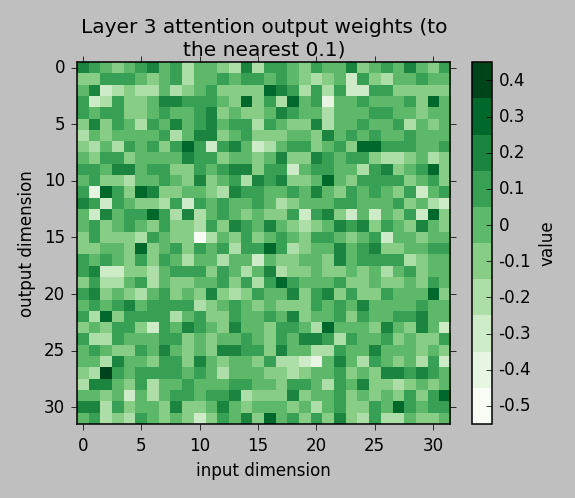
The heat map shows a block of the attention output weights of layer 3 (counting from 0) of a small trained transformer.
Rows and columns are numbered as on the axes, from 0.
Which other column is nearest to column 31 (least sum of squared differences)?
28
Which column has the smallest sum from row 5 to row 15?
19
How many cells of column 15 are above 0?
7
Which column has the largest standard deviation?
2
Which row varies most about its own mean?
13
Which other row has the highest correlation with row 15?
31
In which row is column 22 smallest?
24
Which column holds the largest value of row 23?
21
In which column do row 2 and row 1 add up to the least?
23
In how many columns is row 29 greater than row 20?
10
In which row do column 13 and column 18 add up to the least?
16
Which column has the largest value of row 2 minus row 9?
18
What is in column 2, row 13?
0.2
